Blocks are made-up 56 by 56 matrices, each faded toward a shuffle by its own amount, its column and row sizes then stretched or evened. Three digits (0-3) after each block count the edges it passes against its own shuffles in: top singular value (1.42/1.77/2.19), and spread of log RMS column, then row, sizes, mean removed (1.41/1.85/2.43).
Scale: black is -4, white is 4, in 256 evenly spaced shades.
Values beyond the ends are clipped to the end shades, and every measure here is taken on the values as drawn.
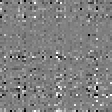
1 3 3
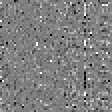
2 2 0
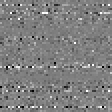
2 0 3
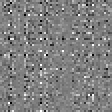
2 3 3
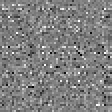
2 0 2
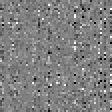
0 3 0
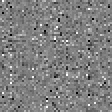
1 2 0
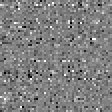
0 1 3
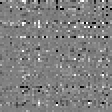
2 2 3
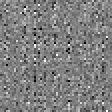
2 3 0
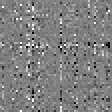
0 3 2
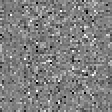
0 2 0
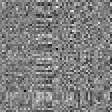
3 3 0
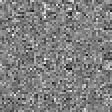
2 1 1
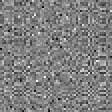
3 0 0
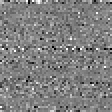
0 0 3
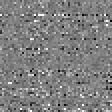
0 1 3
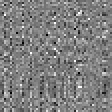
3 3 0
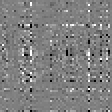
3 3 3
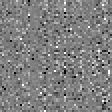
2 2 0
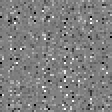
0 2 1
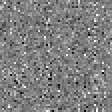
0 2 0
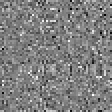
2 2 1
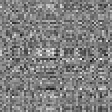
3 1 3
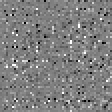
1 2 2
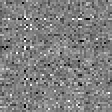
2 1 2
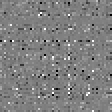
2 2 3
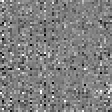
0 3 2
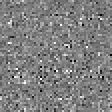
0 1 2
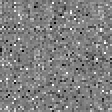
1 1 1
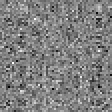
2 1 1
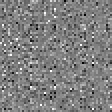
2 2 0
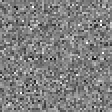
0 0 2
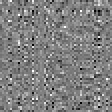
3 3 1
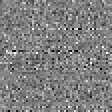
2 0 3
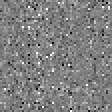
0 2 1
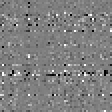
1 2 3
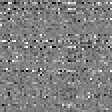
2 0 3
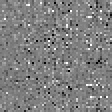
1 2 1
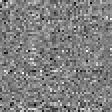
2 0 1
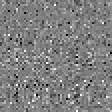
2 1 2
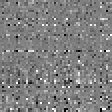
2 2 3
